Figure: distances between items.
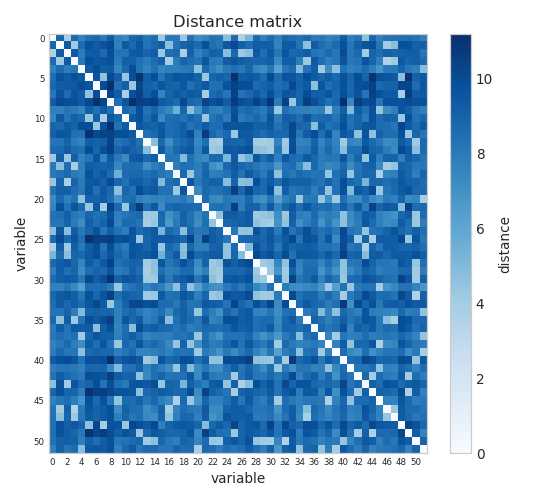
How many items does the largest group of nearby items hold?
10
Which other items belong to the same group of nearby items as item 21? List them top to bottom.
5, 7, 10, 48
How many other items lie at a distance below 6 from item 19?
6
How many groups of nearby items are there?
9
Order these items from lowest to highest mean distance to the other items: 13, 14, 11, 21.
13, 14, 21, 11
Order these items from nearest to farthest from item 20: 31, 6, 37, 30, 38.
37, 31, 38, 30, 6
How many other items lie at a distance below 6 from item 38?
6
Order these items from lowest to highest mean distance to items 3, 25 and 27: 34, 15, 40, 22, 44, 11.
44, 15, 34, 22, 11, 40
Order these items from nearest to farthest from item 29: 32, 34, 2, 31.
32, 31, 34, 2
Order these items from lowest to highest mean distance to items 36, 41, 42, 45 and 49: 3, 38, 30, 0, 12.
38, 12, 0, 3, 30
